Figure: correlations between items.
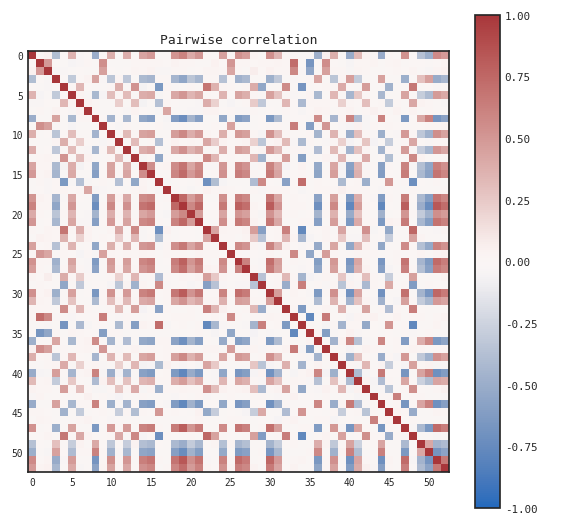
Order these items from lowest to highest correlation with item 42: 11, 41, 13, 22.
41, 11, 13, 22
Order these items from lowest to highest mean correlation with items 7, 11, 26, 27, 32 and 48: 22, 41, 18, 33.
33, 41, 18, 22
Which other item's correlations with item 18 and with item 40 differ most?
19
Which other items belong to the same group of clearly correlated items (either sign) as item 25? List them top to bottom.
1, 2, 9, 33, 35, 37
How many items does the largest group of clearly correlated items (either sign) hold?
27
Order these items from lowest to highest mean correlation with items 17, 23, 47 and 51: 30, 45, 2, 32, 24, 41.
45, 2, 32, 41, 24, 30
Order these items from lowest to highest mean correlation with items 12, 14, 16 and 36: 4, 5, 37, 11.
4, 11, 37, 5
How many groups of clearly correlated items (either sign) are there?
5
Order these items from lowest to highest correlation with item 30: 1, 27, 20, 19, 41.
1, 41, 20, 27, 19
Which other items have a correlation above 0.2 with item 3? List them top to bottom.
8, 36, 40, 44, 49, 50
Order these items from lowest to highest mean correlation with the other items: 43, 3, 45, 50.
50, 3, 45, 43
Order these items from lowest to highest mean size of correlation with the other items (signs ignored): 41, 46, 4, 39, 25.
46, 25, 39, 4, 41
